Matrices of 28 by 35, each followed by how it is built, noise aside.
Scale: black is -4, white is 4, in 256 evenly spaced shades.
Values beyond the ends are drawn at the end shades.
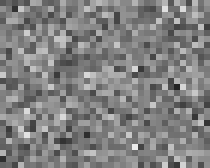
repeating rows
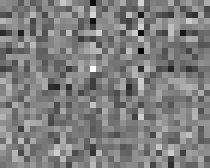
low rank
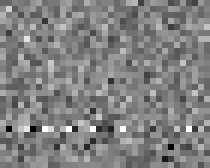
uneven rows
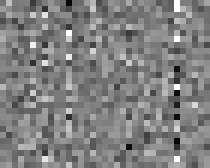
uneven columns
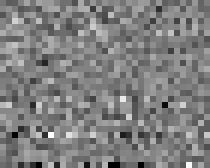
uneven rows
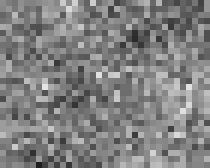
smooth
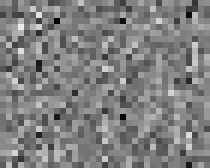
uneven columns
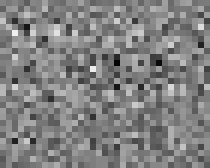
low rank
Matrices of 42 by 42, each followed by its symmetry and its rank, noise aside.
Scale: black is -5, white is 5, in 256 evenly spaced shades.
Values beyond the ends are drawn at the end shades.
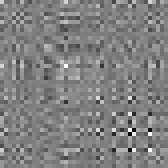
symmetric, rank three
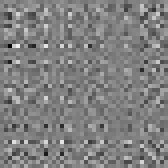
no symmetry, rank three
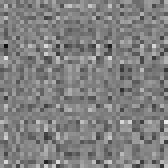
no symmetry, rank three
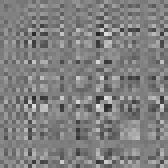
symmetric, rank two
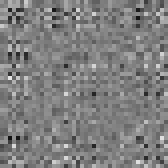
symmetric, rank three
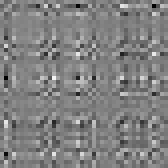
symmetric, rank two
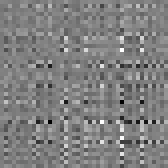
antisymmetric, rank two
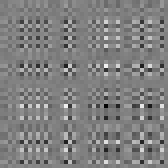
symmetric, rank one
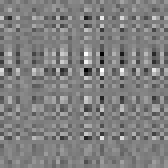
no symmetry, rank one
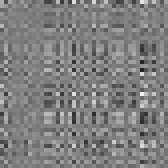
no symmetry, rank two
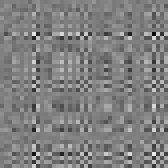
symmetric, rank one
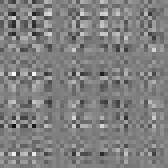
no symmetry, rank two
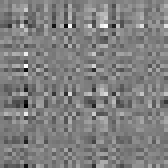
antisymmetric, rank two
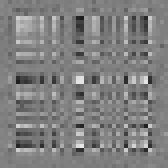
symmetric, rank one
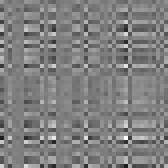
no symmetry, rank one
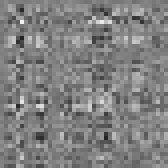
no symmetry, rank three
